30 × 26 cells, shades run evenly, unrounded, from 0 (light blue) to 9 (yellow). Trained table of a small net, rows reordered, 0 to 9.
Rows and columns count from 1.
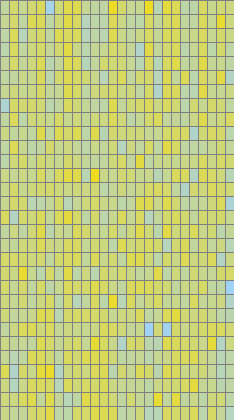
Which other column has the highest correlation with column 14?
23
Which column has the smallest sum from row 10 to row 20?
26
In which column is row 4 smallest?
16
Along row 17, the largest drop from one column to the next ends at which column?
6
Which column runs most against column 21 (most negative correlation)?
2
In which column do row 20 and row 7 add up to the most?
8
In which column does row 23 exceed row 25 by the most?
14
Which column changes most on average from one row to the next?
19
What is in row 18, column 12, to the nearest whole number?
5
